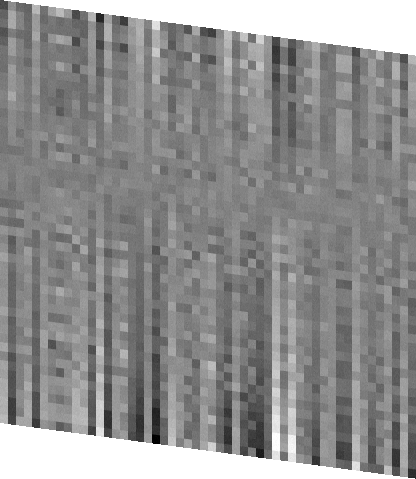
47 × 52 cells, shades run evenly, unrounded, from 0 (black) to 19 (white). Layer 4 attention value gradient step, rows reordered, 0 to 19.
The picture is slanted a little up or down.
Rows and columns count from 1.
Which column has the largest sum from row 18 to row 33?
35
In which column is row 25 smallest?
32
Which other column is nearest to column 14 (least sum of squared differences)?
50
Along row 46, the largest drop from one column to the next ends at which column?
14
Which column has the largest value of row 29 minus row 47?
20
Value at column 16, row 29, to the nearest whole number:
12
